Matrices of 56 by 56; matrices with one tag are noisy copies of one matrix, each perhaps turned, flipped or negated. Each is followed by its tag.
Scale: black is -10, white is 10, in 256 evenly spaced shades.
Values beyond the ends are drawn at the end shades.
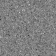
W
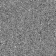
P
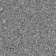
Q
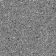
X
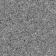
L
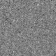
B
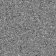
W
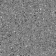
P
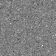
B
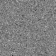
P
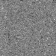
X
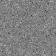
L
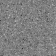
X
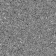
B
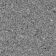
Q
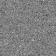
P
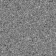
L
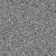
L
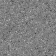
L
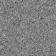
Q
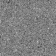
X
